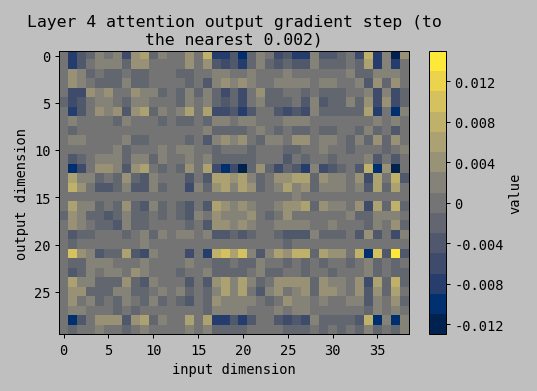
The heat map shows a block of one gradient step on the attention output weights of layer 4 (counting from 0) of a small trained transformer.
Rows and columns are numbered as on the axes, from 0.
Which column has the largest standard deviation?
37
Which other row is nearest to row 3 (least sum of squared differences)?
18
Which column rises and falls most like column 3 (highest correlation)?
10
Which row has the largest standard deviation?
21
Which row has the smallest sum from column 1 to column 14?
17
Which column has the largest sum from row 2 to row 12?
34
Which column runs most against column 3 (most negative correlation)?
38
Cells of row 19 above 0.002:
1
